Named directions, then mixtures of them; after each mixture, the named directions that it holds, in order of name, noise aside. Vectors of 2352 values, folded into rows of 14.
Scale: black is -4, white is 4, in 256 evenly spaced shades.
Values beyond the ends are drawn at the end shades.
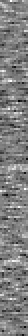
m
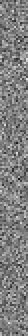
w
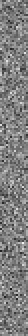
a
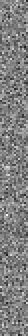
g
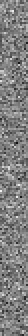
g, m, w.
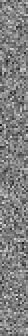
a.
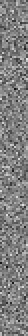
g, w.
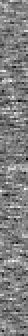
m.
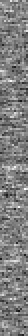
g, m.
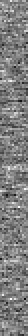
g, m.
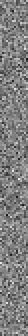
g, w.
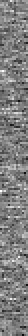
m, w.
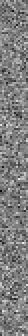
a, m, w.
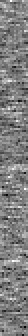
m.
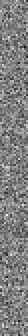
g.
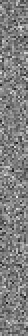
a, g, w.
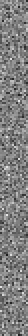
g.
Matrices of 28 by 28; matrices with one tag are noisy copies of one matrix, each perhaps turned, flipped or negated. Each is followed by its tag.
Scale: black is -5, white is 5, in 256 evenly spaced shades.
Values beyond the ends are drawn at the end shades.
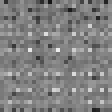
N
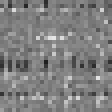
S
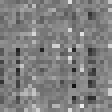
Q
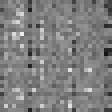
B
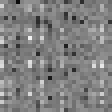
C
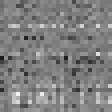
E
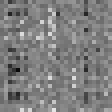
E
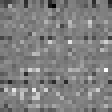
B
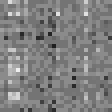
E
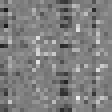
S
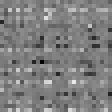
C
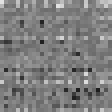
B
